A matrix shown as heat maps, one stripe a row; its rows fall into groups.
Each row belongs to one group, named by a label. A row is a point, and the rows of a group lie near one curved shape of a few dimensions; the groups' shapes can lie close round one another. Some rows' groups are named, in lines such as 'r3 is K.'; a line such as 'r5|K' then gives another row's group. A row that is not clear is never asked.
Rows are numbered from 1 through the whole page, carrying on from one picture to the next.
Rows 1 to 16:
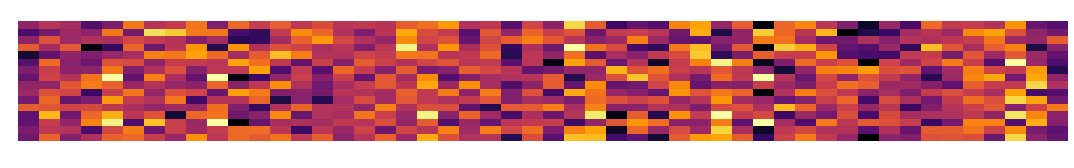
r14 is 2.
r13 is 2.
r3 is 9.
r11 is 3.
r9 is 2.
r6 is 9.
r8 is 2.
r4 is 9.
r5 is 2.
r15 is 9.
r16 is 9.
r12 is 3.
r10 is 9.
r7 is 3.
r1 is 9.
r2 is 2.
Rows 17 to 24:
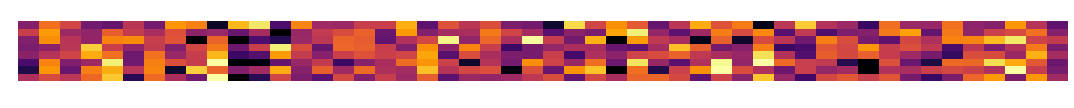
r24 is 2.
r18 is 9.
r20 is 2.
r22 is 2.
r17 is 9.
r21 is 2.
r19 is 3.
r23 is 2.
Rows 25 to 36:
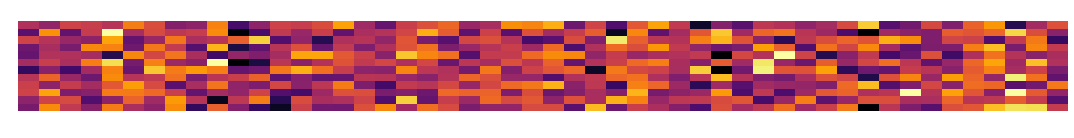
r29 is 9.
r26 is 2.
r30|2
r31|2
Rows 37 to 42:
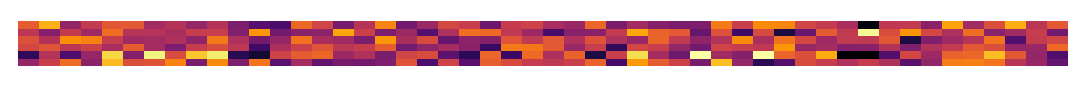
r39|3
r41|2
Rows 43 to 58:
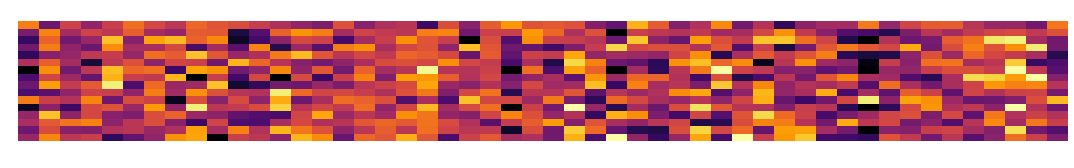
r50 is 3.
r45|2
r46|3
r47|2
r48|9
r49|2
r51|2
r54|2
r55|9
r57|9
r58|9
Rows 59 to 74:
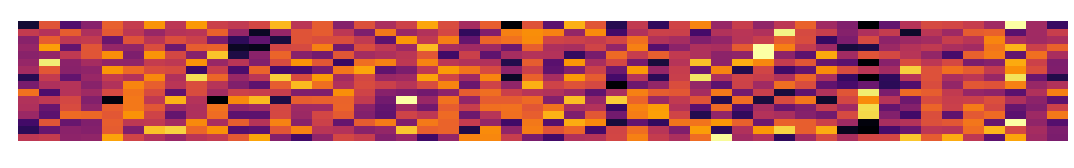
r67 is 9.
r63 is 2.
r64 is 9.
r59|2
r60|3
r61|9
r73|2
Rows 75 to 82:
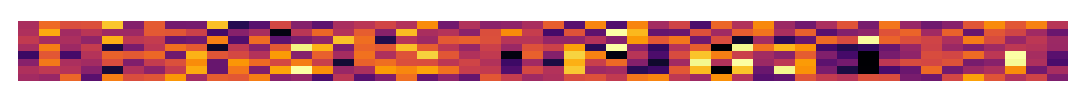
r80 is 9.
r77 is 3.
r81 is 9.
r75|2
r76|9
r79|2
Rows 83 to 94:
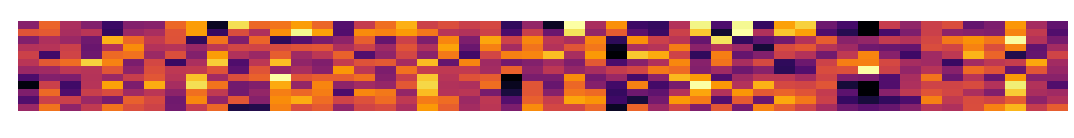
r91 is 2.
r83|9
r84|9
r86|9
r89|3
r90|2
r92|9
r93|9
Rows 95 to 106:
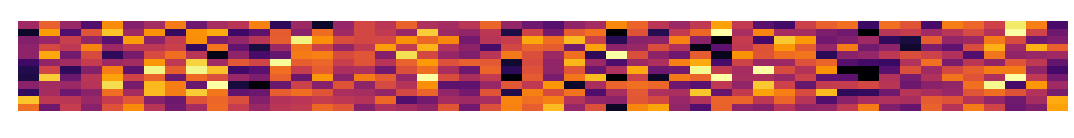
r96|2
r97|9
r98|3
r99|9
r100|2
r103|2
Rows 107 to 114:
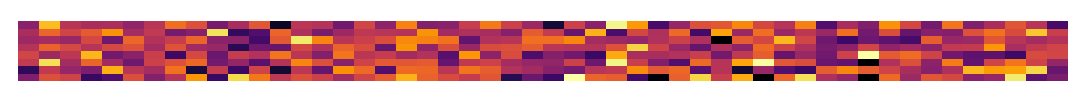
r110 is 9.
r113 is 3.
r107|9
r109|9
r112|9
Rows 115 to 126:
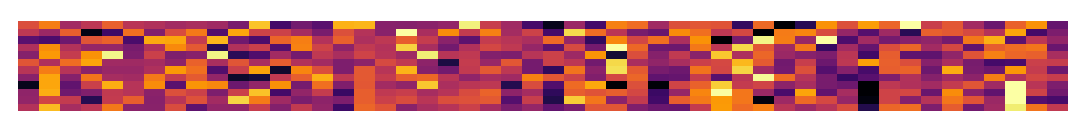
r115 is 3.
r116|9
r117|2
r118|9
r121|9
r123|2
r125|9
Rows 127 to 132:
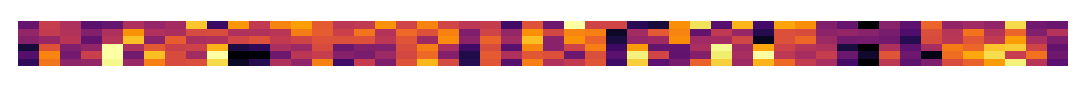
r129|9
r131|2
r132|2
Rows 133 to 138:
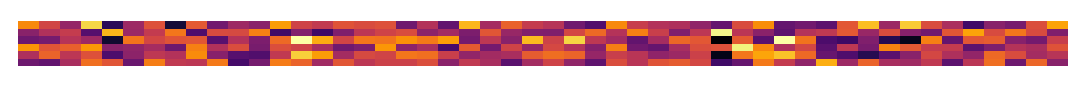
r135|9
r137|9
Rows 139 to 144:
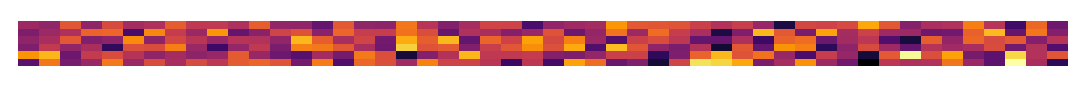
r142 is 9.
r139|3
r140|2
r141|9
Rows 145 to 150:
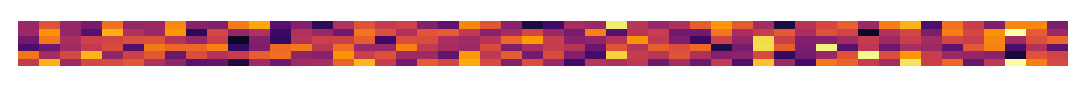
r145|3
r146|3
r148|2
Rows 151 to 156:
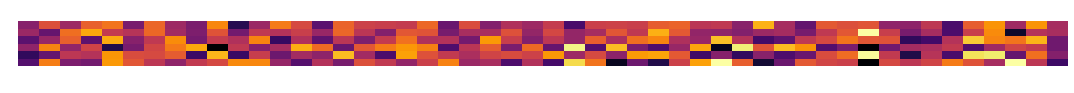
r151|2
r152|3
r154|9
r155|3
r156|9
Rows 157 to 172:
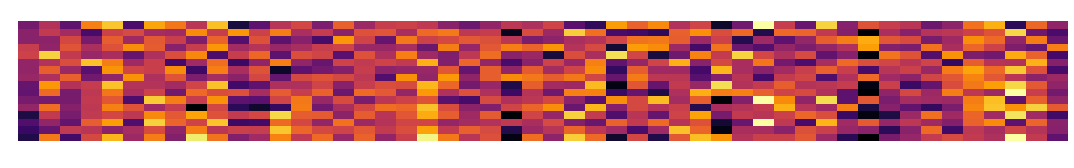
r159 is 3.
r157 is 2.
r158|9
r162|2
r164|9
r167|2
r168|3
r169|2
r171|2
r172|2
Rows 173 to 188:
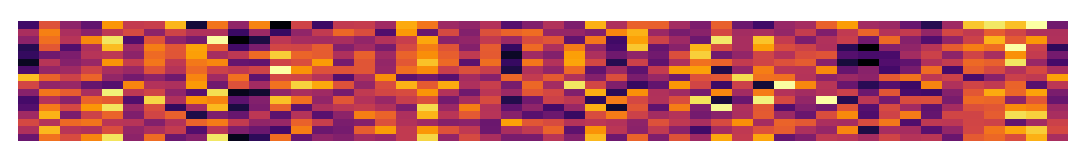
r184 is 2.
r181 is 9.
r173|3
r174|9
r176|2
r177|2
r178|2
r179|2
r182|2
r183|2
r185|3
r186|3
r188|2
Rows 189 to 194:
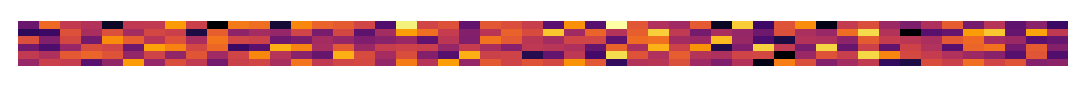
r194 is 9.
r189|9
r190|3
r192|2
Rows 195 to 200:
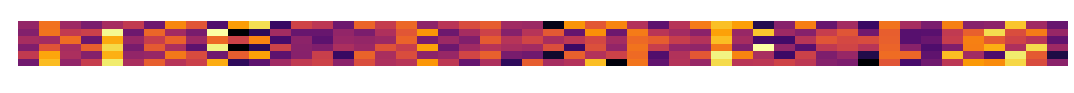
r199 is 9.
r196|2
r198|2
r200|2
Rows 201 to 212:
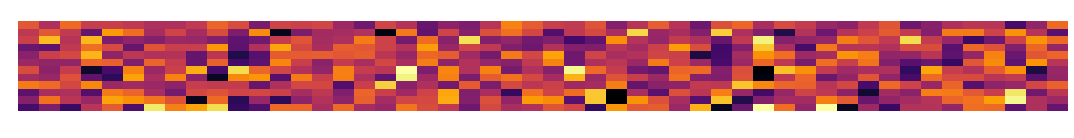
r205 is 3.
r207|9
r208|9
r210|9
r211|3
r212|2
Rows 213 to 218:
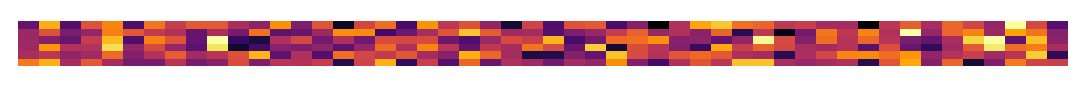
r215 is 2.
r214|3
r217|3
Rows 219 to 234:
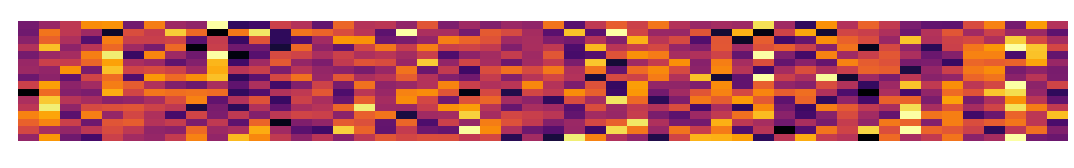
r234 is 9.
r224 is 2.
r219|2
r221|3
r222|3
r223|2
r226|2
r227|3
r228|2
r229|9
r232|9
